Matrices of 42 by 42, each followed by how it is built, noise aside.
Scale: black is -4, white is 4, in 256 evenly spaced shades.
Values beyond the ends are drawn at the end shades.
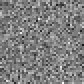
noise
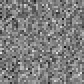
blocks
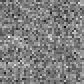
blocks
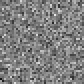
noise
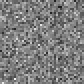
repeating rows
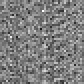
repeating rows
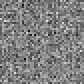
blocks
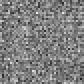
blocks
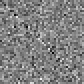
diagonal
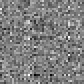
low rank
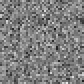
repeating columns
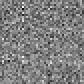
low rank
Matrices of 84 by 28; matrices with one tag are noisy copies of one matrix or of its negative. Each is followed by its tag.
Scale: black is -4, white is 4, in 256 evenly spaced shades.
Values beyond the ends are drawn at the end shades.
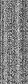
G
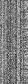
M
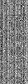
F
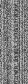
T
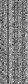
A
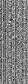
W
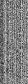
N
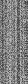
M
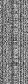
T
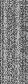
G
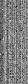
N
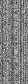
T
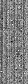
F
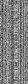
T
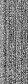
N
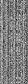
F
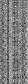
A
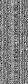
T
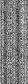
G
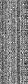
M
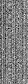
W
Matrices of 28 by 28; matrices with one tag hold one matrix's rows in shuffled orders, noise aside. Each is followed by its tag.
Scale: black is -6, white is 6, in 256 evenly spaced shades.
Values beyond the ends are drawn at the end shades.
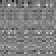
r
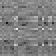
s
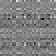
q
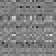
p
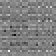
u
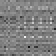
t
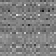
q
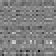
p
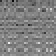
r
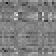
s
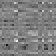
s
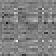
s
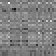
u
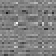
s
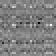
p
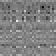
q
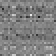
p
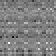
r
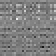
q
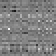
u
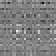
q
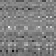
r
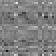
s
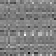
t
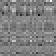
p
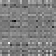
u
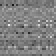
r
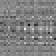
t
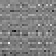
u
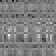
r
